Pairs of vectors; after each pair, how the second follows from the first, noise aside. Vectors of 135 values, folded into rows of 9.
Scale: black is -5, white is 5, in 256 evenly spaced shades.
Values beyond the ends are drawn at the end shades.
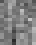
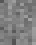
shrunk.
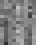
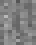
wrapped around, shrunk.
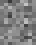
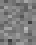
reversed, negated, partly zeroed.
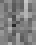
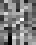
reversed, negated, scaled up.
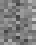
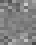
wrapped around, partly zeroed.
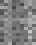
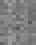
wrapped around, shrunk.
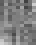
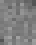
reversed, negated, shrunk.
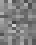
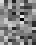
reversed, negated, scaled up.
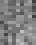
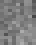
shrunk.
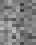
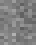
reversed, negated, shrunk.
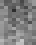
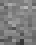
negated, partly zeroed.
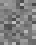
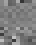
reversed, negated, partly zeroed.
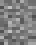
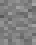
wrapped around, shrunk.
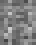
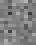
negated, partly zeroed.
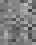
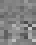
negated, partly zeroed.
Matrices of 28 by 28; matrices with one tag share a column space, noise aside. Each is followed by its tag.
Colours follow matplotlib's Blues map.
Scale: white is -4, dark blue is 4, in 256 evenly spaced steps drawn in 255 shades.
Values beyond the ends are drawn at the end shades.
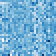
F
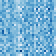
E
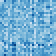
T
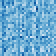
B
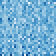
F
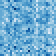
E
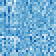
B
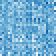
F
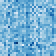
T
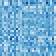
B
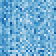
E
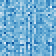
T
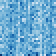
F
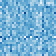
B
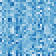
F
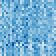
T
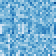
F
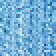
E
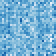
F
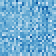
B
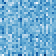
F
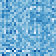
E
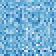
E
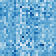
T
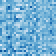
E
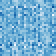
T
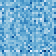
E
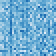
E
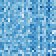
E
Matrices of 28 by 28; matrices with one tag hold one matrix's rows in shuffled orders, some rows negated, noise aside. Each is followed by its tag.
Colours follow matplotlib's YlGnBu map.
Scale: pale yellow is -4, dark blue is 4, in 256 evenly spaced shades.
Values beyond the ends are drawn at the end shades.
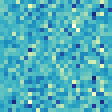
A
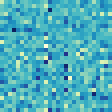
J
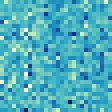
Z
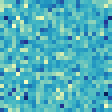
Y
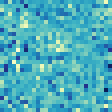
Y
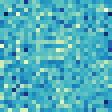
Y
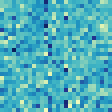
J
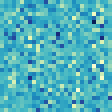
A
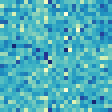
J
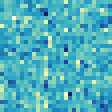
J
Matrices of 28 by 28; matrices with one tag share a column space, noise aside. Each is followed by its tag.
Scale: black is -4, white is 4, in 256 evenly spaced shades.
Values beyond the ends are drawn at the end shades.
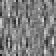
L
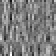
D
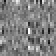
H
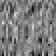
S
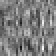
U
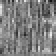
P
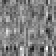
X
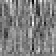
P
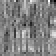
P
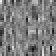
X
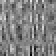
D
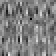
S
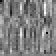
P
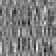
U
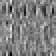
S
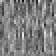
P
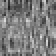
L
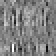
U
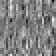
L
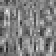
U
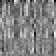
P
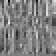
P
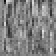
P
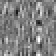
S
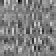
H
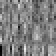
D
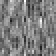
L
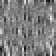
X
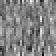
X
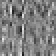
S
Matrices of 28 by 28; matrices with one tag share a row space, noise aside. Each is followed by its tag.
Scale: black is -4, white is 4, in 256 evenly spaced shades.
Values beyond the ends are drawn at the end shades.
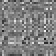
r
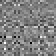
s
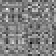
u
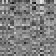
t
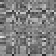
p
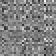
r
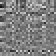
p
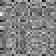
p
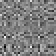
s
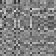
s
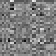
t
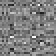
t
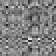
u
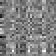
p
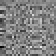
p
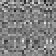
r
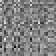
s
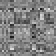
t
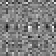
u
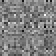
r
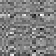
t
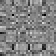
p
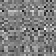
r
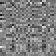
p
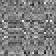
r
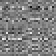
u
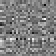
p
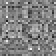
u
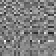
s
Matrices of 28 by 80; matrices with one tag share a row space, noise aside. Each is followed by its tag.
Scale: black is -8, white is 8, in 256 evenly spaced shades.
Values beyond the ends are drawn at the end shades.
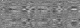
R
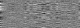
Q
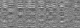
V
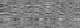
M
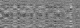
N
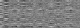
N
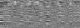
M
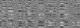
V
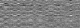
N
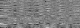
M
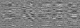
R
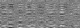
V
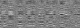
V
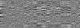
Q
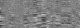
Q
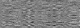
R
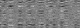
V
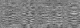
R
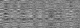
N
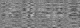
R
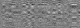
R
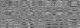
R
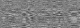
R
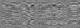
R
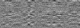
R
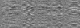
R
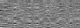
M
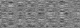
V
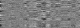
Q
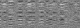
V
